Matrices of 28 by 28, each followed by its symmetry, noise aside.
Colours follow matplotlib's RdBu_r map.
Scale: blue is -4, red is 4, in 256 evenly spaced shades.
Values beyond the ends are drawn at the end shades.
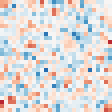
symmetric across the other diagonal.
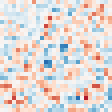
symmetric.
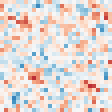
symmetric across the other diagonal.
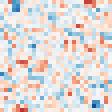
same after a half turn.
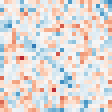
symmetric across the other diagonal.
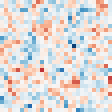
antisymmetric.
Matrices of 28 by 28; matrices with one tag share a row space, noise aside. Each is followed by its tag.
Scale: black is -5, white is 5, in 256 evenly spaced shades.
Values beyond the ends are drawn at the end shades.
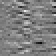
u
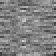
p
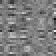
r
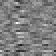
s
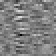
s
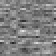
p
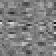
r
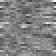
p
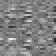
r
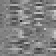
u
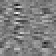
s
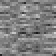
p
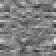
p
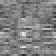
p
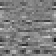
p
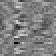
s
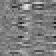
u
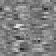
s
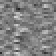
s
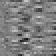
u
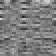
p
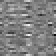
r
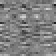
p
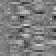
u
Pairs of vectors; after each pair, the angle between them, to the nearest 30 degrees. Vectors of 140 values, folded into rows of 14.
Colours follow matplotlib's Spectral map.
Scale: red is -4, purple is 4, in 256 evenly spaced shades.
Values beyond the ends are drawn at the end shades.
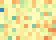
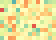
120 degrees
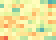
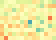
60 degrees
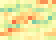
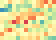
30 degrees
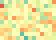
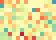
150 degrees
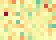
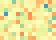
150 degrees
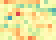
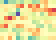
150 degrees
